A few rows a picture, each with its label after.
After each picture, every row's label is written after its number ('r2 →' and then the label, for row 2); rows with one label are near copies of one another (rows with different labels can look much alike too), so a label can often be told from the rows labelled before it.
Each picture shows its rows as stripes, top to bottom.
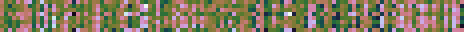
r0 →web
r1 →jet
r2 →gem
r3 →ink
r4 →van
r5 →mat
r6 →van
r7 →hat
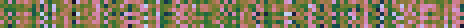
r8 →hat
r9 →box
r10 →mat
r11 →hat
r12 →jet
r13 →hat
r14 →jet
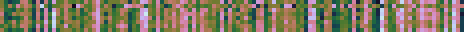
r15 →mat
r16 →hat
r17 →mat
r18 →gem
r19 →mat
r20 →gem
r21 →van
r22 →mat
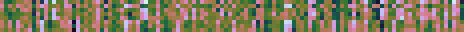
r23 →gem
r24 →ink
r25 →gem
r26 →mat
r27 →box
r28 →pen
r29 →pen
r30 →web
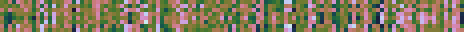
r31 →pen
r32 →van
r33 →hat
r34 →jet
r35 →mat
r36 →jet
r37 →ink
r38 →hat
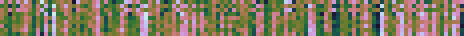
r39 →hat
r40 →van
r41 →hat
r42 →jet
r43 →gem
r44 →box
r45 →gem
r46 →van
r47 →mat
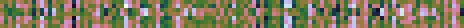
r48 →pen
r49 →ink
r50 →box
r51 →box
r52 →web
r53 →ink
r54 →pen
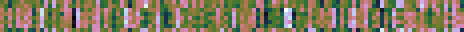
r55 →jet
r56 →jet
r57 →pen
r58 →web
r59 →hat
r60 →web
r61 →hat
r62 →mat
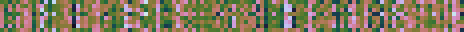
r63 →jet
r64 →pen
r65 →hat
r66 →gem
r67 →ink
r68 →web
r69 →hat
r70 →van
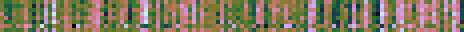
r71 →gem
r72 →mat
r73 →jet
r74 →gem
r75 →jet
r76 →gem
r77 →web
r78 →mat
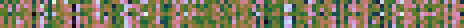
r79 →van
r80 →hat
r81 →pen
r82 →box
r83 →hat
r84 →ink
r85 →pen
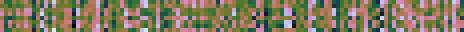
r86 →gem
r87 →box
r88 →web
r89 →web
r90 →mat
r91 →hat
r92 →hat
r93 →gem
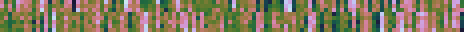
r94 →ink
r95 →ink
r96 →hat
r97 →jet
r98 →van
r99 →mat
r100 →jet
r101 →box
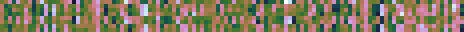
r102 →pen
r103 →gem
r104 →gem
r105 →box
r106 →hat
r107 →hat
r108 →jet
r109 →jet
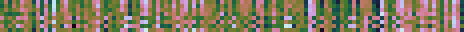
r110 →van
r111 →van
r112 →van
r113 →mat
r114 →ink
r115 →gem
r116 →ink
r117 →box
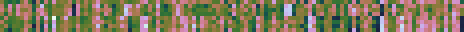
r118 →mat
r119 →hat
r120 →pen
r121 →ink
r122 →van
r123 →mat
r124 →box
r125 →mat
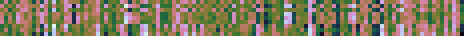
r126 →van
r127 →ink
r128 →van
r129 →ink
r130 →ink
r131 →ink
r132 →van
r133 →van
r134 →box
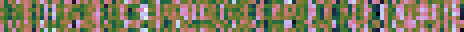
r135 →ink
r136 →gem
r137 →jet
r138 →gem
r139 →box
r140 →hat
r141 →web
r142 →gem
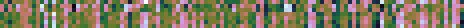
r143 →jet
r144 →hat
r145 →ink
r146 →van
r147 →jet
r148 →jet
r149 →van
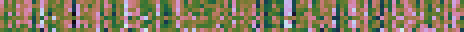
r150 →ink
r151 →ink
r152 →web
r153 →hat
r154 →gem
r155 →web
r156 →pen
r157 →box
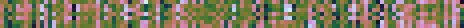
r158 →jet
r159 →web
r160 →ink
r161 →jet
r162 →ink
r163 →mat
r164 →mat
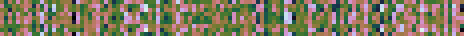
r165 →hat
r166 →gem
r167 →jet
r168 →pen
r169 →hat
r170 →hat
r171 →box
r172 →jet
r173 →web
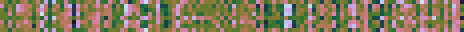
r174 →jet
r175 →ink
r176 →ink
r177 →pen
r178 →box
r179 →hat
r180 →pen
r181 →jet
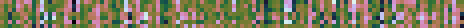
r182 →web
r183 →pen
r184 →pen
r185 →jet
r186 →jet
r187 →pen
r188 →box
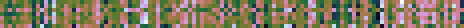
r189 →box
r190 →mat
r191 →hat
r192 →mat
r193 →gem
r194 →box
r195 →web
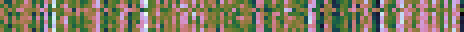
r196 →gem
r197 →van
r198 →ink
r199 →box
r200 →van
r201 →van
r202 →jet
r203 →gem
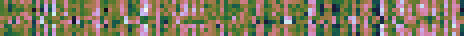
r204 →van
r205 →jet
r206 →box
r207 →van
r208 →web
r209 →pen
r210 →gem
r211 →jet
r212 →mat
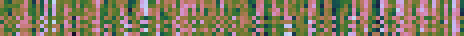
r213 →gem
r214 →gem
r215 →jet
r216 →jet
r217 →web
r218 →van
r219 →ink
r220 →gem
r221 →ink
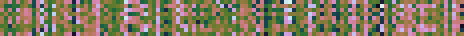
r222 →pen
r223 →mat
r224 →hat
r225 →van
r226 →ink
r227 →hat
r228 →jet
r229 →box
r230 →web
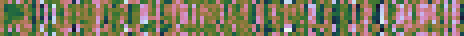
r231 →pen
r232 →mat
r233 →mat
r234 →mat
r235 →box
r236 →gem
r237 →web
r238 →pen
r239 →jet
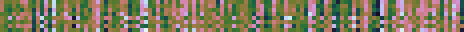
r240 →gem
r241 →gem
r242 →mat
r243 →van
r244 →pen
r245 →box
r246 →web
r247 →box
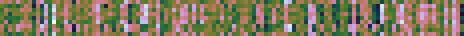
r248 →pen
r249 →box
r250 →van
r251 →jet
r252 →mat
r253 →van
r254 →ink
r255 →ink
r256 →mat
